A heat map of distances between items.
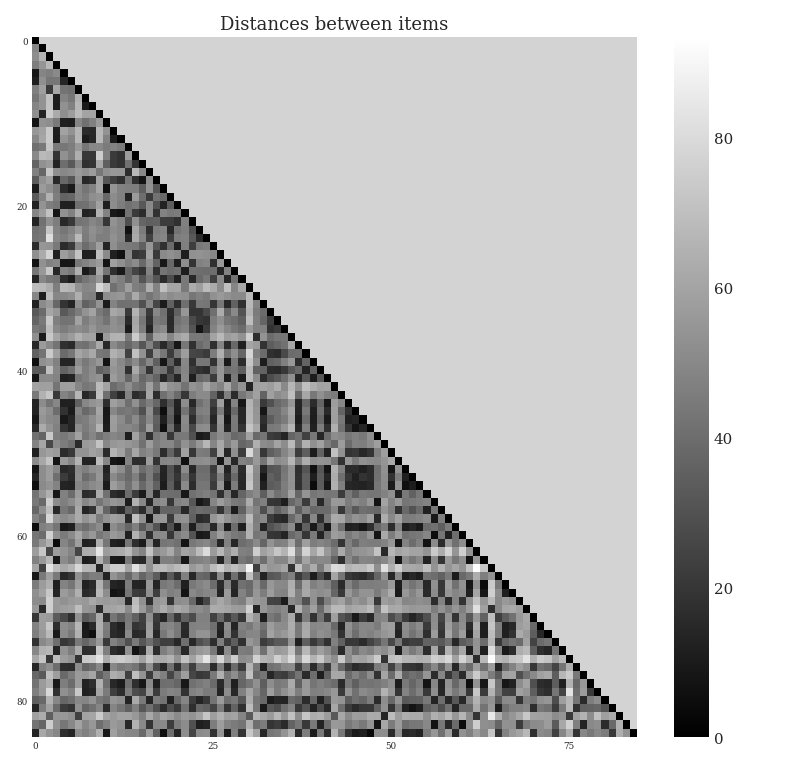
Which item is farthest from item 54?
30
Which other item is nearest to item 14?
74
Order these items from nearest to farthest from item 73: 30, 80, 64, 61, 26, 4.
4, 80, 61, 26, 30, 64
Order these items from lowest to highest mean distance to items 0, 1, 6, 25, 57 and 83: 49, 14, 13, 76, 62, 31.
76, 13, 31, 49, 14, 62
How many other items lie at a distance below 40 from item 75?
5
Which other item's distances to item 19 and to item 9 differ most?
64
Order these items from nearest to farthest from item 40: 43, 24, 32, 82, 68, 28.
24, 68, 32, 28, 43, 82
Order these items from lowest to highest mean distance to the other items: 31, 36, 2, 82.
31, 36, 82, 2
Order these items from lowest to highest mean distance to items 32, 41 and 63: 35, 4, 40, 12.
4, 12, 40, 35
